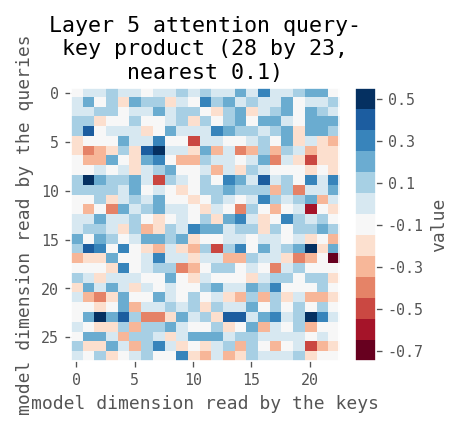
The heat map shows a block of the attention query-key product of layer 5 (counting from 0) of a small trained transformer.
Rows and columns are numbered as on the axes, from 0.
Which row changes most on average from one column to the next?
16
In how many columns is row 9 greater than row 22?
12
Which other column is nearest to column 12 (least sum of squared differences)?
15
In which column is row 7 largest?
7
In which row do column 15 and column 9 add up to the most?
27
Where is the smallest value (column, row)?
22, 17
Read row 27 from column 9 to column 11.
0.3 -0.2 -0.3
